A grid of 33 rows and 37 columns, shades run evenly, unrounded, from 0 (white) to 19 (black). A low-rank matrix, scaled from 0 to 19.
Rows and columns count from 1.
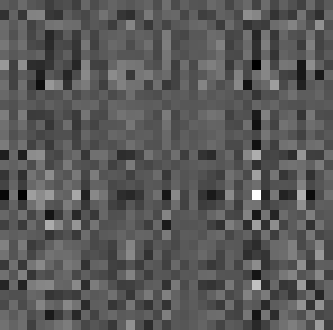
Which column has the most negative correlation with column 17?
36
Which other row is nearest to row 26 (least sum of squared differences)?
3
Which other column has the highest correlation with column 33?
15
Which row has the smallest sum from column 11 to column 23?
8
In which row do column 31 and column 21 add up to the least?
9
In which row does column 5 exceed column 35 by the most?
7
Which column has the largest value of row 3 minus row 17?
28
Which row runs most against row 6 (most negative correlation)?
23
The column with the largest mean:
29
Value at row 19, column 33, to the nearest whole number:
13
